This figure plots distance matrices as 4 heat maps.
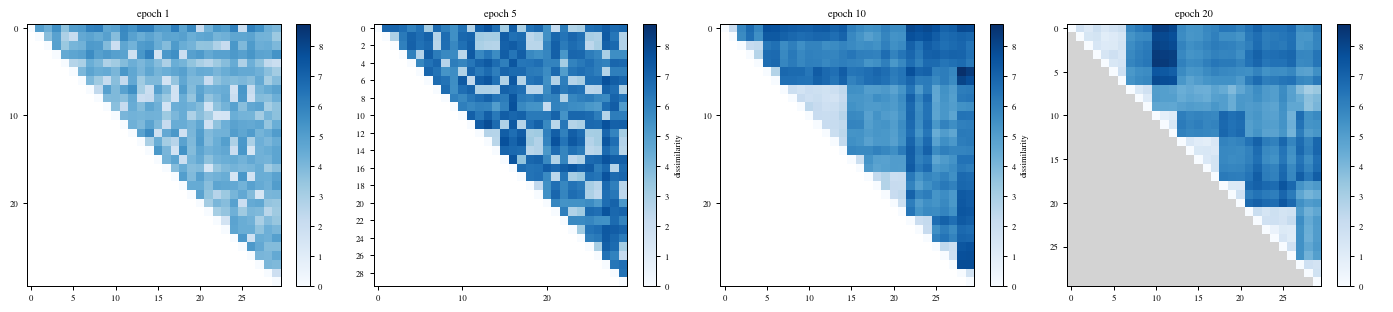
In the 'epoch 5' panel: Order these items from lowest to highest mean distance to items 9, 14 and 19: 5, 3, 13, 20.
13, 20, 3, 5
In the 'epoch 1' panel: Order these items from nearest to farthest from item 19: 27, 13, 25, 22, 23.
27, 22, 23, 13, 25
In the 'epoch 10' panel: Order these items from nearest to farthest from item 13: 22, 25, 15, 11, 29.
11, 25, 15, 29, 22
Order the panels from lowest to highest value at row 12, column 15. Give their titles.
epoch 1, epoch 10, epoch 20, epoch 5
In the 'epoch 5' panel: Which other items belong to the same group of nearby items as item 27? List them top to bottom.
3, 5, 10
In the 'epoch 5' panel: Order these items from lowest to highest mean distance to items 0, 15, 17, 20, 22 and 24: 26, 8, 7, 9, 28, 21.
21, 9, 8, 26, 7, 28
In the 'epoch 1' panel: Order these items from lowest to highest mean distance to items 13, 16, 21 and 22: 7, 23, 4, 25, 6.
6, 4, 23, 7, 25
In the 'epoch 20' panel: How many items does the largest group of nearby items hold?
7
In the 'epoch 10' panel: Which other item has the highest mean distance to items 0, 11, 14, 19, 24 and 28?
5
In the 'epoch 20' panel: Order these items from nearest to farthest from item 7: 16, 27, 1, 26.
27, 16, 26, 1
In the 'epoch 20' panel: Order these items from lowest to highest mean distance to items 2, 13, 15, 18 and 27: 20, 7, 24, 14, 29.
14, 7, 20, 29, 24
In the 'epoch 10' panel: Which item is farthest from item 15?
22
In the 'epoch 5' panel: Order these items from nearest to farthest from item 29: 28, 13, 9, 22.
13, 9, 22, 28
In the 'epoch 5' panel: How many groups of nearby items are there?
6
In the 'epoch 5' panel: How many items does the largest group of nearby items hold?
11
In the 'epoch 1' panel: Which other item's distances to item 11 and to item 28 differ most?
29
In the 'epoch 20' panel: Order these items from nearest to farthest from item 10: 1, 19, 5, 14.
14, 19, 5, 1
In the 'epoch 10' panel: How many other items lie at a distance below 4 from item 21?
4
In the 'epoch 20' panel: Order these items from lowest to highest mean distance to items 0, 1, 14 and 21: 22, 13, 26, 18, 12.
13, 26, 22, 18, 12
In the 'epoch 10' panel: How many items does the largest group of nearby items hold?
8
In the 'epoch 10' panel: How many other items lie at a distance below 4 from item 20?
4
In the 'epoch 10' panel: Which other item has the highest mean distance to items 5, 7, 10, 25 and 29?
0
